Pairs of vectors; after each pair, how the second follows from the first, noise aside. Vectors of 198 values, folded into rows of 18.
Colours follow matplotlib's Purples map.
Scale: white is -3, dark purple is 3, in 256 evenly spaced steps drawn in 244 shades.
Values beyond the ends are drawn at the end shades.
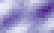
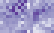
wrapped around, partly zeroed.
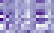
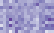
wrapped around, shrunk.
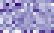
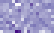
negated, partly zeroed.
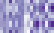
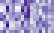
reversed, negated.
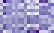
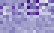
negated, partly zeroed.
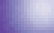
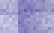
wrapped around, shrunk.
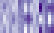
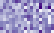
sign-scrambled.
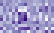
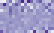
wrapped around, negated, partly zeroed.
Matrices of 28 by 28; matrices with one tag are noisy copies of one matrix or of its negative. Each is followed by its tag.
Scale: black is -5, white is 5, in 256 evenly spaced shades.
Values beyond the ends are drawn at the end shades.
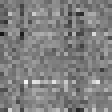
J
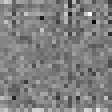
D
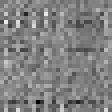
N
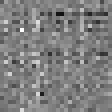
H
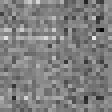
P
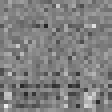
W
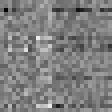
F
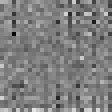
D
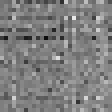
P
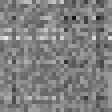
P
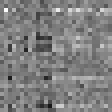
F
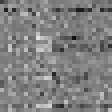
F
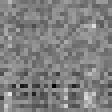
W
